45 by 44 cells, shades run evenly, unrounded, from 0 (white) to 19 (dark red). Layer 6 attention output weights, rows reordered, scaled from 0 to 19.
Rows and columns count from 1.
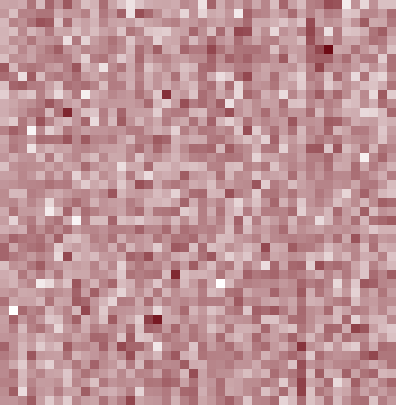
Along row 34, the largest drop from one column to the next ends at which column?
40
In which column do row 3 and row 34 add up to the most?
6
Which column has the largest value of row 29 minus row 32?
8
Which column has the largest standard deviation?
34
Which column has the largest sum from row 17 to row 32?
33
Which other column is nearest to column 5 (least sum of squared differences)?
3
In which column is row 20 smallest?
17
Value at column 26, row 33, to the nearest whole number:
11
